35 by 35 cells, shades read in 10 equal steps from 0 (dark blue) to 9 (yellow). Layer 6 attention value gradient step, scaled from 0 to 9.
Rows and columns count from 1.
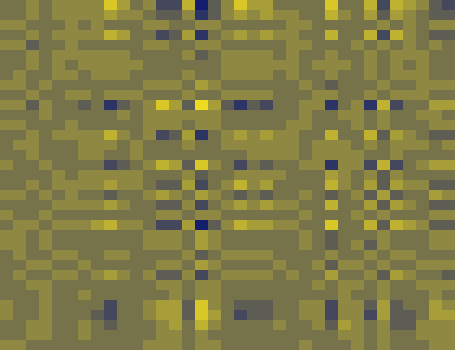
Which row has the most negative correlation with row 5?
7
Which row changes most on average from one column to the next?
11
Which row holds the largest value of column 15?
1
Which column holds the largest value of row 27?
16
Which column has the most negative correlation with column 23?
4
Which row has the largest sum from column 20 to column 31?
23
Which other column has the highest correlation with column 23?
8
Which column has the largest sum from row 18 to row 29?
26
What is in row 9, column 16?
6
